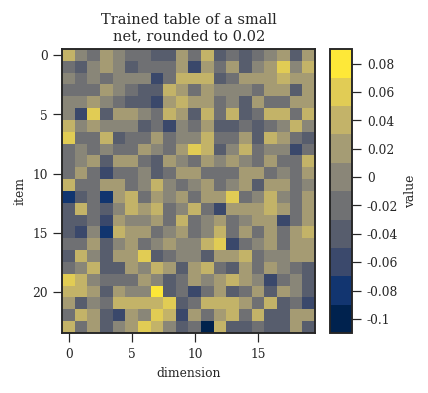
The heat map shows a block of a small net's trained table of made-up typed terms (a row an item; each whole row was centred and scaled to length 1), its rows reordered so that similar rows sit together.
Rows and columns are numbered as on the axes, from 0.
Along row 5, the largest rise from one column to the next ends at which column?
2
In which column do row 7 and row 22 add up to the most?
7
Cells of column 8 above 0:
8
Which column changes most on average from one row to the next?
13
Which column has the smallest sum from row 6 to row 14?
3
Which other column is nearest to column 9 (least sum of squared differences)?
19
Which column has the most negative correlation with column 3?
5
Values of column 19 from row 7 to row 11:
-0.04 -0.02 0.04 0.02 0
